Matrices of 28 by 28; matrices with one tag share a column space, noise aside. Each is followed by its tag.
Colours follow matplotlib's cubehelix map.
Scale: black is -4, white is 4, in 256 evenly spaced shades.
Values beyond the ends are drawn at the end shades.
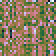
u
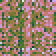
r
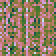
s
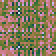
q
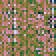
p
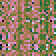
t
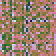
t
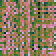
q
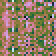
r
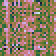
q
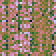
t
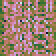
t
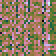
t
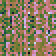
p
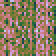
u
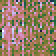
u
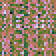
p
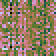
q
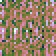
u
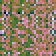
p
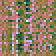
t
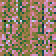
t
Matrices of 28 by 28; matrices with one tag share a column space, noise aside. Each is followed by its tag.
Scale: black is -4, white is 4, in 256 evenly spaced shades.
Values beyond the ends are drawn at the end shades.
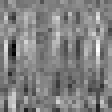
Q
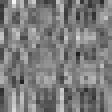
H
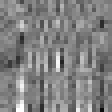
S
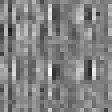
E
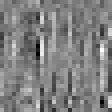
Q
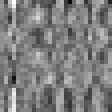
H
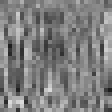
Q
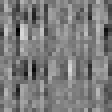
E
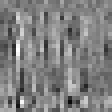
Q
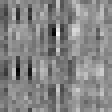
E
